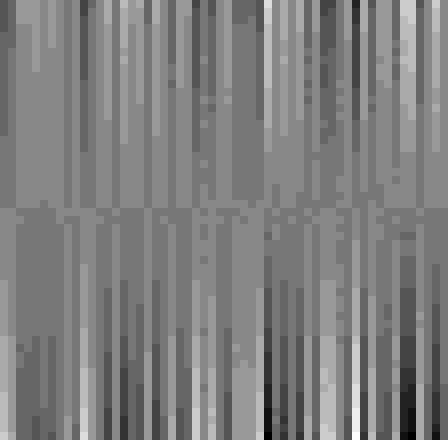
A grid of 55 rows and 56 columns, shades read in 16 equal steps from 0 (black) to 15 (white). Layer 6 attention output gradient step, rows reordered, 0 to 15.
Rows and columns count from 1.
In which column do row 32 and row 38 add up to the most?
45
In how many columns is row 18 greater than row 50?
33
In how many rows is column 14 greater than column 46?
7
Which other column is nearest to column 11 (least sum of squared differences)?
25
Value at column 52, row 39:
5
